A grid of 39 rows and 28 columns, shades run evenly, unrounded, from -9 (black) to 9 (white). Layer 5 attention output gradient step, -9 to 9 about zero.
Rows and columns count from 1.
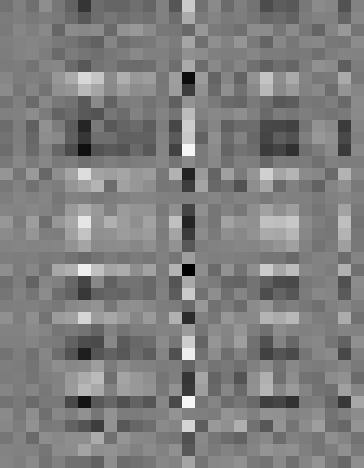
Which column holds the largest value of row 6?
15
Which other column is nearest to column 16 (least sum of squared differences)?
11
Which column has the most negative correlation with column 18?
4
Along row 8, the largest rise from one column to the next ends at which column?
16
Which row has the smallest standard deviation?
17
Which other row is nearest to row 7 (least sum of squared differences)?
23
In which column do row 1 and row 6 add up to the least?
7
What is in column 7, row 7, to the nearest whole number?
6
